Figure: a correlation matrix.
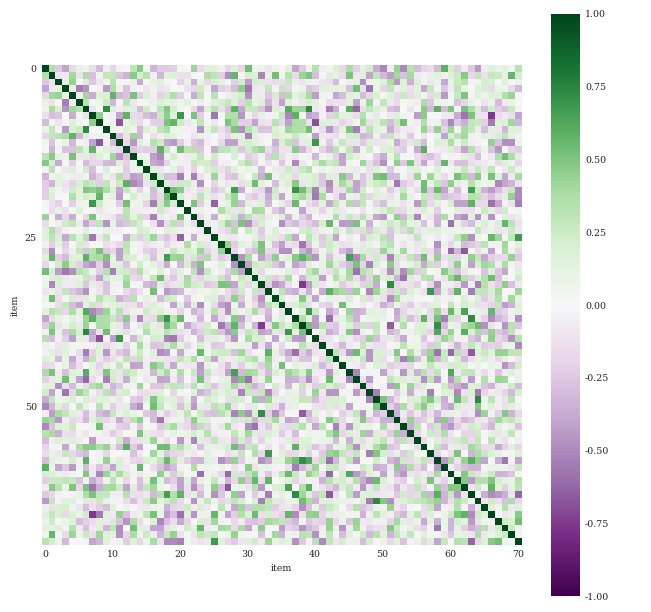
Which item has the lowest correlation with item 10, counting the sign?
30
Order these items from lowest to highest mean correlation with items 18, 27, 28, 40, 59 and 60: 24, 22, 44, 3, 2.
3, 2, 44, 24, 22
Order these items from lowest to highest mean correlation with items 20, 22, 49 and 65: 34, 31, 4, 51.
4, 34, 51, 31
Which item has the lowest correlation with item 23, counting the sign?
60
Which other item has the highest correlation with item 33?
57
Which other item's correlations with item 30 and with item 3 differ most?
46
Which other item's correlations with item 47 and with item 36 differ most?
62
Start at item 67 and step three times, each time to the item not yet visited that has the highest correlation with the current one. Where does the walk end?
66
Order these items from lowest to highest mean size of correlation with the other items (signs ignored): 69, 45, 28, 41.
41, 69, 45, 28
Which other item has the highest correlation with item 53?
8
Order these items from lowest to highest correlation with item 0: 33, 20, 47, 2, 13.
2, 33, 20, 47, 13
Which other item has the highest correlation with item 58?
38
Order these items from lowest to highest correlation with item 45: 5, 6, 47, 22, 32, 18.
32, 47, 5, 22, 18, 6
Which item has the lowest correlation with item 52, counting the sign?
17
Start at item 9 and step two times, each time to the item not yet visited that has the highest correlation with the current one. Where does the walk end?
39
